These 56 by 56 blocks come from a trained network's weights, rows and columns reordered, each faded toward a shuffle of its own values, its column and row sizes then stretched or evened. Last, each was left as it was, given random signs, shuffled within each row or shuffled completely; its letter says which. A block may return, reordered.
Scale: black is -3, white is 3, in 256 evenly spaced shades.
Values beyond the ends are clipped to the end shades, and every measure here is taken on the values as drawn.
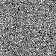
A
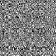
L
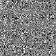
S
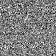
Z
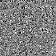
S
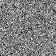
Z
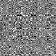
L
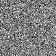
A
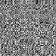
L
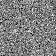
A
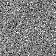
A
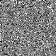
Z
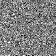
Z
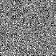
S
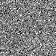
Z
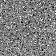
A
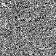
S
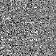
S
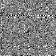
S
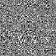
L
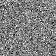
A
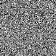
Z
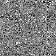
S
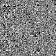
S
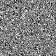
A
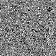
Z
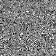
S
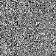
S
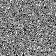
A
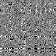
L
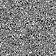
Z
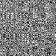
L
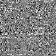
S
